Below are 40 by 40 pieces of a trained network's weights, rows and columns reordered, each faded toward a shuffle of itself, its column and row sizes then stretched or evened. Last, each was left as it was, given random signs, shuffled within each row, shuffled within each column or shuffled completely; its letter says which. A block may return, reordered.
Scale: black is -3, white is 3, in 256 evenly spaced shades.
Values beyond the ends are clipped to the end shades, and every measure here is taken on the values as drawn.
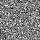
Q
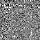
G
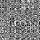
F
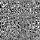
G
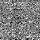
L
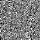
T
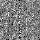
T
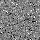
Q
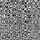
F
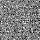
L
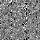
T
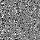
T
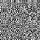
F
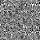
F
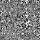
G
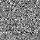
L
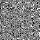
G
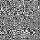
F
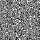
T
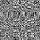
F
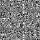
G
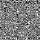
G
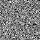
L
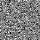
T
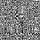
F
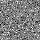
Q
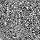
Q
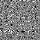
G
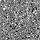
Q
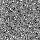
Q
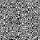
F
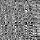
F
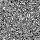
Q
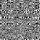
F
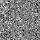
T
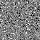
Q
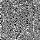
T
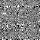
G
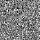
T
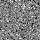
Q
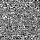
L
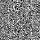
T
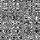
F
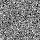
Q
